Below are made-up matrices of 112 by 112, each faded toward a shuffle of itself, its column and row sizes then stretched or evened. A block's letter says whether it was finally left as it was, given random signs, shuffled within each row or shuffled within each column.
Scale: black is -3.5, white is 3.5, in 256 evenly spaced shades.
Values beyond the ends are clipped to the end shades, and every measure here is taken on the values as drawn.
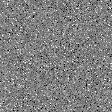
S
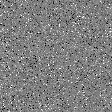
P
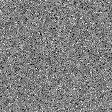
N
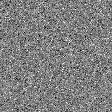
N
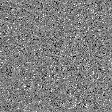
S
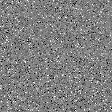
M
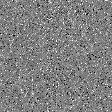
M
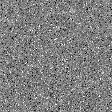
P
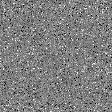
M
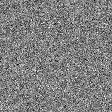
N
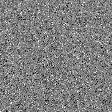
M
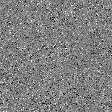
N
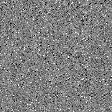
S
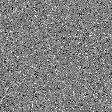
P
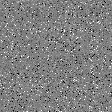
S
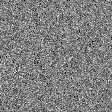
P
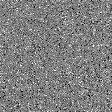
S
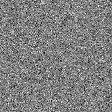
S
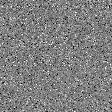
N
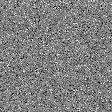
N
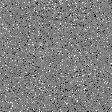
M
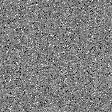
P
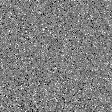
N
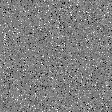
P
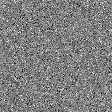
P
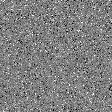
N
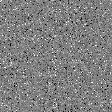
S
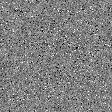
N
